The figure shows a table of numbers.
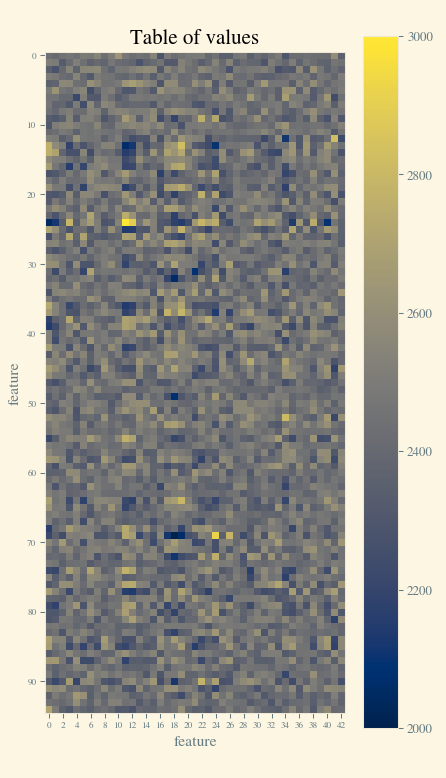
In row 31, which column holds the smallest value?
21
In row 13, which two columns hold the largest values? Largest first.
19, 0
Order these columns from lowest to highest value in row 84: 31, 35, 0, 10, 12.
12, 10, 31, 35, 0
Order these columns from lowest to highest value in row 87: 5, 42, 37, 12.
5, 12, 37, 42
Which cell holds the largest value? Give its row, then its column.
24, 11
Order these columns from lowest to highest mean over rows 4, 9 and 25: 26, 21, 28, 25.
26, 25, 28, 21
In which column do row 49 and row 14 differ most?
18
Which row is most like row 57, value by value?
46
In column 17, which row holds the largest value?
37
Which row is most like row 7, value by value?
67
